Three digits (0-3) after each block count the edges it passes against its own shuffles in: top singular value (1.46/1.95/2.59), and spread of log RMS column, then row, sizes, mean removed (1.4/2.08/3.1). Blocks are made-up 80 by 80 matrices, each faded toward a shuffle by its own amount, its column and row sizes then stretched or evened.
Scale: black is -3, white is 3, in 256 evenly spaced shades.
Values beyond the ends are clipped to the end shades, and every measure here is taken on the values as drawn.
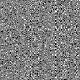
2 2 0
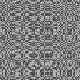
3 0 1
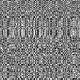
3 2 2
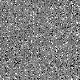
0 2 0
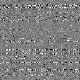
2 0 3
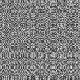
3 1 1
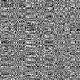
3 0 2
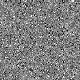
1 1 0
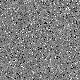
0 0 0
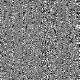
1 3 0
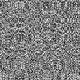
2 0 0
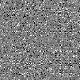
2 1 1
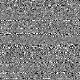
1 0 3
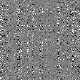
0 3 2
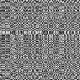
3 1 3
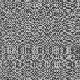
3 0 1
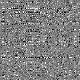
2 1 2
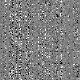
1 3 1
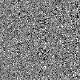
0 2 0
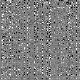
0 3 2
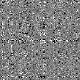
2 2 2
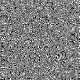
1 1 1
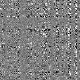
1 3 2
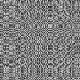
3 2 2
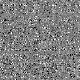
1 1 2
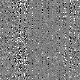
0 3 1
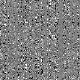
0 3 1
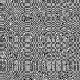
3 0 0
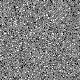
1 0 0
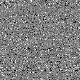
0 0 2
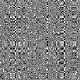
3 2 1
